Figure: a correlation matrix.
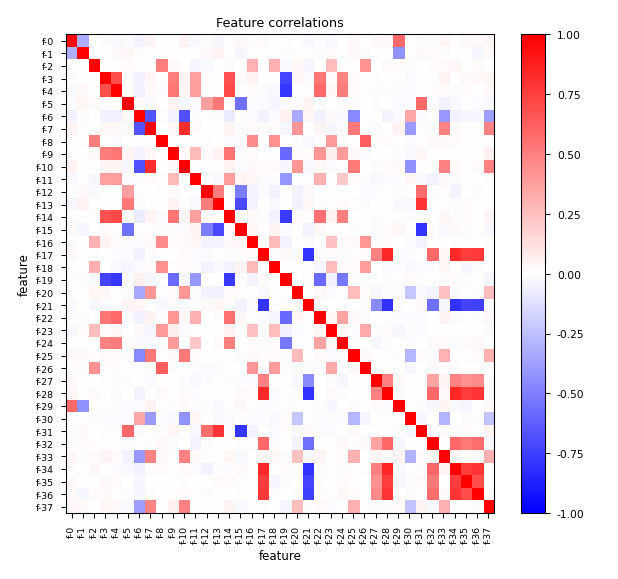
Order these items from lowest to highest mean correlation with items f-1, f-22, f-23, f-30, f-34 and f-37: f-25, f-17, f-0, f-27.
f-0, f-25, f-27, f-17
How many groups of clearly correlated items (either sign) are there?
6
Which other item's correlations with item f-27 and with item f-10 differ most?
f-7
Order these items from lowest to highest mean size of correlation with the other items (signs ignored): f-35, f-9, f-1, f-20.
f-1, f-20, f-9, f-35
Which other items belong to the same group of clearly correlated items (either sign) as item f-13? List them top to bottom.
f-5, f-12, f-15, f-31
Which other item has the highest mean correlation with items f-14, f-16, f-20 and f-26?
f-8
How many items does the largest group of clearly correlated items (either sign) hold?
8
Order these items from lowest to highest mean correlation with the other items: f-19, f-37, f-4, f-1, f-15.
f-19, f-15, f-1, f-37, f-4
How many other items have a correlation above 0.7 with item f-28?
4
